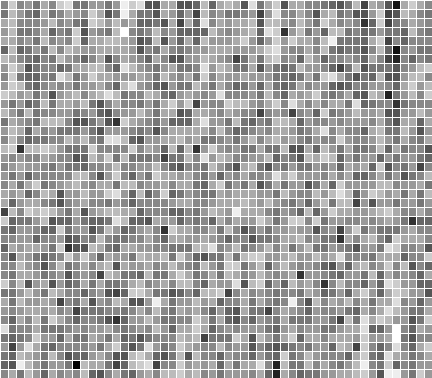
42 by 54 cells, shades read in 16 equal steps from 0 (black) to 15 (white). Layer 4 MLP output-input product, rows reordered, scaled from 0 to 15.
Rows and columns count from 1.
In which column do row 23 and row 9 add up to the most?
41
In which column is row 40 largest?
49
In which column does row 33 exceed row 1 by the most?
50
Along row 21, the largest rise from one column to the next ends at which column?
43
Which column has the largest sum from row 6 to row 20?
2
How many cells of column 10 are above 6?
34
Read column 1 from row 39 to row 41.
9 7 6
